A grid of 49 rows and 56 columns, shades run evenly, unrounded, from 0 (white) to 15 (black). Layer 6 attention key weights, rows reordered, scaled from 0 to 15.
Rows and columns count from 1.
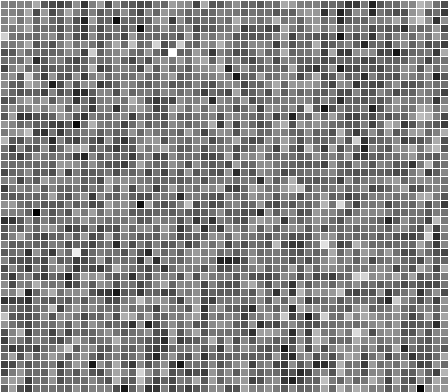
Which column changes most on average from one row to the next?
10
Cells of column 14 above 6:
45
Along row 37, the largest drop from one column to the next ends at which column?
38
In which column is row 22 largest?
30
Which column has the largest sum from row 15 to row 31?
5
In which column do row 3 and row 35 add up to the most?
15
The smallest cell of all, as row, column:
7, 22
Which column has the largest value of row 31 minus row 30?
54
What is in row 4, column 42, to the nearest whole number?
6
